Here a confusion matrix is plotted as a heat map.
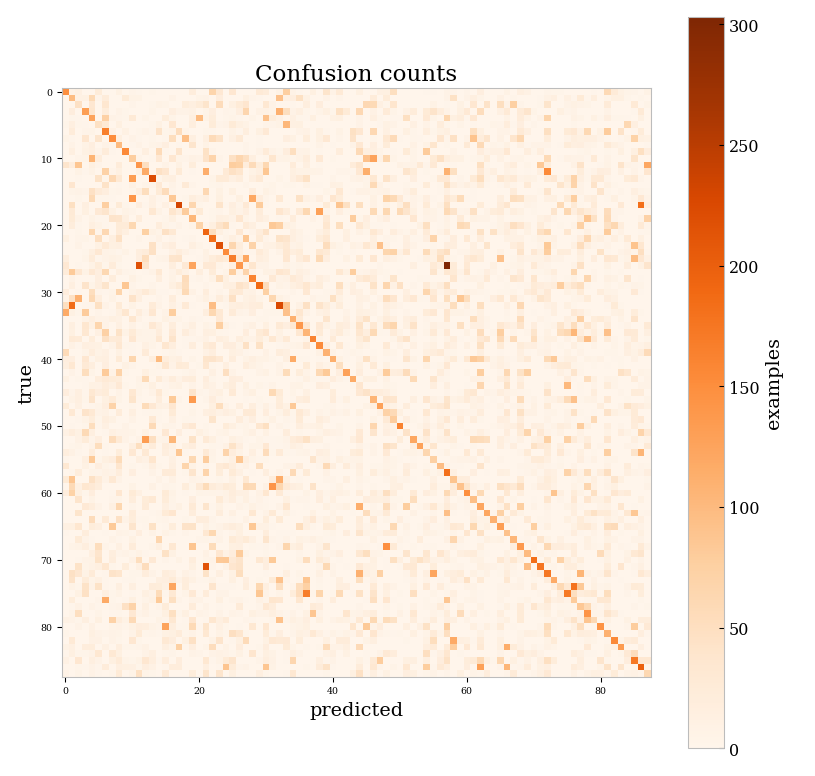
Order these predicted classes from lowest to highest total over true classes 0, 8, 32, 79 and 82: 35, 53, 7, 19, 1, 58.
53, 35, 7, 19, 58, 1
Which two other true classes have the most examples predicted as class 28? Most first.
16, 65
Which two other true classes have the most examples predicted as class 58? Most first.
82, 83
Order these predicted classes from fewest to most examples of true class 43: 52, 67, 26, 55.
67, 26, 55, 52
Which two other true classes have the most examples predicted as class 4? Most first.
10, 55
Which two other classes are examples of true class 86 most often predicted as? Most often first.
62, 66
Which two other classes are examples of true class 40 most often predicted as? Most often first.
34, 14
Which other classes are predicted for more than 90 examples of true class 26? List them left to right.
11, 19, 57
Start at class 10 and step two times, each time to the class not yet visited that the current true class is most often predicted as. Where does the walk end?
19
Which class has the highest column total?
57
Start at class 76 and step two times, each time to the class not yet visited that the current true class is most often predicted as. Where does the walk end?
81
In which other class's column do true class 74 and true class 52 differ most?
76
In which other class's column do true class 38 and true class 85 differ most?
47
